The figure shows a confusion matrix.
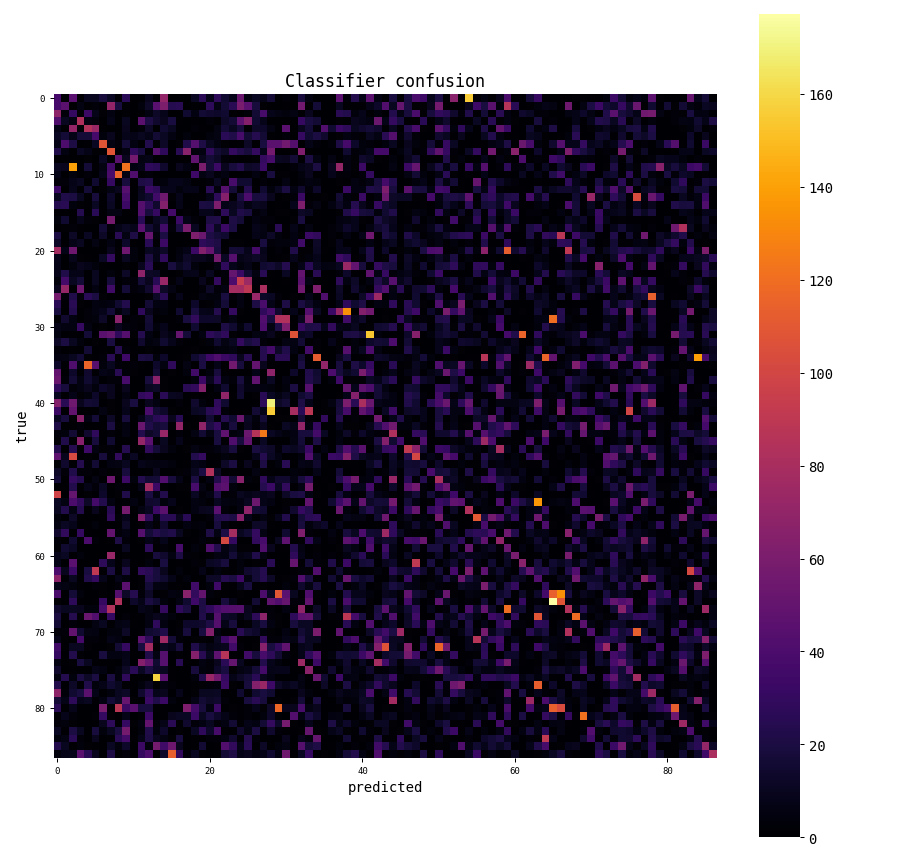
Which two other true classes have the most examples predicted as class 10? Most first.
8, 80
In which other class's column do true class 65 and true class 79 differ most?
66
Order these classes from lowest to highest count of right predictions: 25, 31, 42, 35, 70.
70, 42, 35, 25, 31
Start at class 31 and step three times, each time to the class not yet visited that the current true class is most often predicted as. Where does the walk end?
38
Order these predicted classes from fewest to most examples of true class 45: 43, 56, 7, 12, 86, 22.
22, 7, 86, 12, 43, 56
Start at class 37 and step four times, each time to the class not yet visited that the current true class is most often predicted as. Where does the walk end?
59
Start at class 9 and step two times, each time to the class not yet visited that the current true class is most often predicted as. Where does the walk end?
0
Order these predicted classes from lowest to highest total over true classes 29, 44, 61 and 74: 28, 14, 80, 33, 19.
80, 19, 28, 33, 14
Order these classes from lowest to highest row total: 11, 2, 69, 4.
11, 69, 2, 4
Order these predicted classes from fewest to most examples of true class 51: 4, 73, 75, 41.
4, 73, 41, 75
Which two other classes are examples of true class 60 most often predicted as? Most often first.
7, 67
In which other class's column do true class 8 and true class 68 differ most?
63
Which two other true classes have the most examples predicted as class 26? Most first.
44, 77
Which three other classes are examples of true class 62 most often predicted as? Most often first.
83, 5, 54
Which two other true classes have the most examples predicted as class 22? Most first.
58, 73
